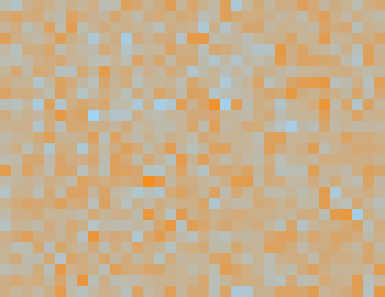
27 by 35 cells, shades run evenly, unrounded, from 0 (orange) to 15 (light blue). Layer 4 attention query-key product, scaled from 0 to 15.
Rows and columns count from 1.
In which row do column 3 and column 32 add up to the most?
6
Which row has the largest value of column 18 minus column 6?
25
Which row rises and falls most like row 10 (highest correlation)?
18
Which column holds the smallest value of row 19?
30
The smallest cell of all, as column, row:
14, 17
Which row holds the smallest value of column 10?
7
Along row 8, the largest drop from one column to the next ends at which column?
35
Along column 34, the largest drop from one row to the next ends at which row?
10
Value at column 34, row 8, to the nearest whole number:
11
